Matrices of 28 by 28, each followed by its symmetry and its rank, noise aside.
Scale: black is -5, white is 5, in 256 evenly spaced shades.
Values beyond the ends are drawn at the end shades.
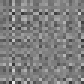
no symmetry, rank two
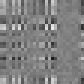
no symmetry, rank one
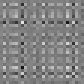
symmetric, rank one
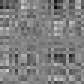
no symmetry, rank two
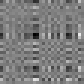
symmetric, rank one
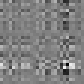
antisymmetric, rank two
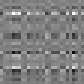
no symmetry, rank one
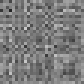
symmetric, rank three
